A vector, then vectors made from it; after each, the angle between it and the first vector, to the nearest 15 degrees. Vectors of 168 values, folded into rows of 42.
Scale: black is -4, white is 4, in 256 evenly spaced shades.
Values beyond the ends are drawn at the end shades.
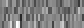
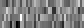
150 degrees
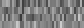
45 degrees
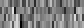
45 degrees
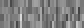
120 degrees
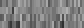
135 degrees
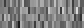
120 degrees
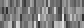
45 degrees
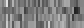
60 degrees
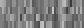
75 degrees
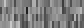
75 degrees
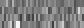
30 degrees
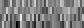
150 degrees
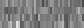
45 degrees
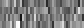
30 degrees
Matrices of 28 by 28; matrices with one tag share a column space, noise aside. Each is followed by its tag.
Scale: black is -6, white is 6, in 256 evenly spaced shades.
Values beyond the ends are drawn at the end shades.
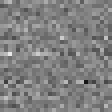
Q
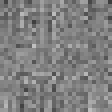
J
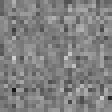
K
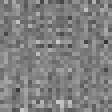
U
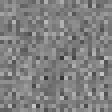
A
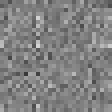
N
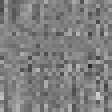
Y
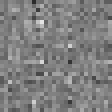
J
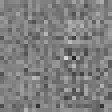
A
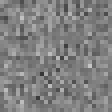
K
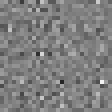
Q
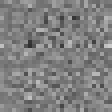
N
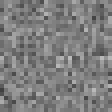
K
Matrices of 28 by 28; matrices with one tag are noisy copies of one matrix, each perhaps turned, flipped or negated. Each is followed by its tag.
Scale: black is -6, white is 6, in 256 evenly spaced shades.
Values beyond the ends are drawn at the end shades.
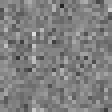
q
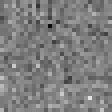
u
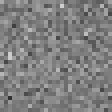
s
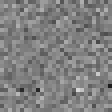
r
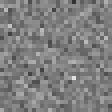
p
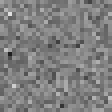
s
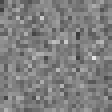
q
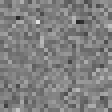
r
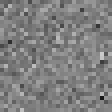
s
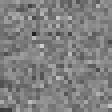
q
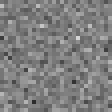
p
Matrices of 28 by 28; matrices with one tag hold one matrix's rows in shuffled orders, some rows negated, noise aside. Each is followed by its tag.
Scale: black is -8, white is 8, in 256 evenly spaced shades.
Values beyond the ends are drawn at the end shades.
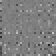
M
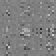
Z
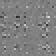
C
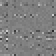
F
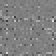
F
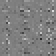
Z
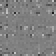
F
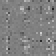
Z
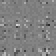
C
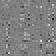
Z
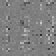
Z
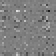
C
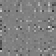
M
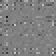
F
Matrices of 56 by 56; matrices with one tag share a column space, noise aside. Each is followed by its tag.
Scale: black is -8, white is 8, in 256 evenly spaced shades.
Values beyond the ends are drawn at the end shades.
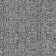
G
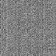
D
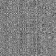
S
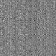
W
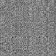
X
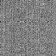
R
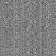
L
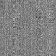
W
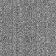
X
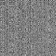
R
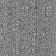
S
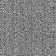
S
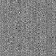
X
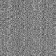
W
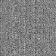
G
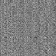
X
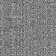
L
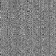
W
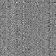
L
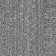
W
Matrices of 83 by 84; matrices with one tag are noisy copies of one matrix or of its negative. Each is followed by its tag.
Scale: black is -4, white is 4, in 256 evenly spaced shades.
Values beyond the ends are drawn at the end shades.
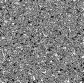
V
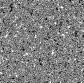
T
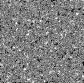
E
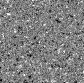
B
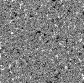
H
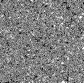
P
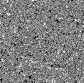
B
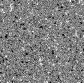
T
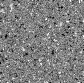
T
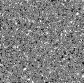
E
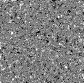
H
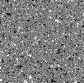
B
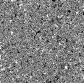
H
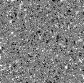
H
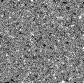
P
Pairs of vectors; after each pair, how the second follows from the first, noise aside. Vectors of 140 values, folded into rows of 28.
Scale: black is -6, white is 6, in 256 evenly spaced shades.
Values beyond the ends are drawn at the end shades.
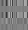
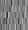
shuffled.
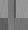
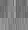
negated, shrunk.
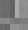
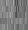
negated, partly zeroed.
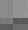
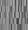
shuffled.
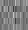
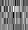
negated, scaled up.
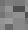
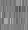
reversed, negated, partly zeroed.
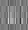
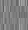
wrapped around, shrunk.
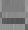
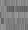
wrapped around, shrunk.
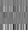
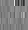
reversed, negated, partly zeroed.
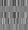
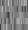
shuffled.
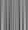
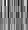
reversed, scaled up.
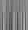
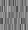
shuffled.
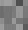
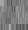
reversed, negated, partly zeroed.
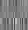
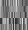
negated, scaled up.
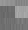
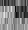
negated, scaled up.
